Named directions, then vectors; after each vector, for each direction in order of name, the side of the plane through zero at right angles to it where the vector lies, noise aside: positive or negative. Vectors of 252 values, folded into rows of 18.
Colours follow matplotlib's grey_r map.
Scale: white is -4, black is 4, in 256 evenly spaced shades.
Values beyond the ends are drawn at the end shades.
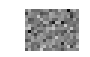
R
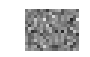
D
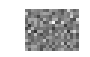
positive, negative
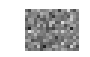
negative, negative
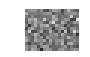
positive, negative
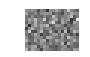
positive, negative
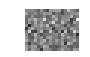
positive, negative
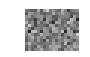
negative, positive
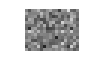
negative, negative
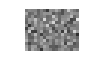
positive, negative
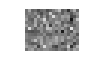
positive, positive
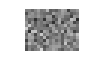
negative, positive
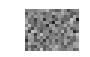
negative, positive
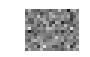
positive, positive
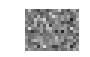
positive, positive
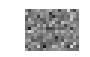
negative, negative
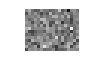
positive, positive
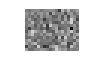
negative, negative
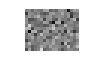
negative, positive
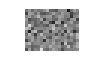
negative, positive
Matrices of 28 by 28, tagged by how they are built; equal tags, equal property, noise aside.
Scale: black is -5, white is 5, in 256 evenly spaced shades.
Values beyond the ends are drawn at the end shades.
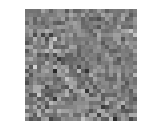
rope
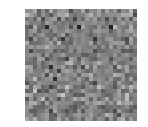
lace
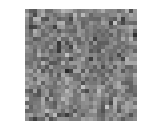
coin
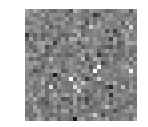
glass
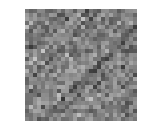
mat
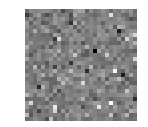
glass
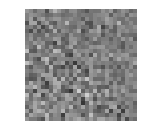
rope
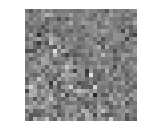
rope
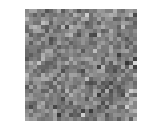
mat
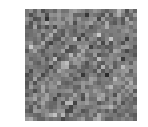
mat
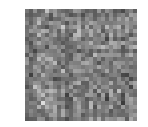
coin
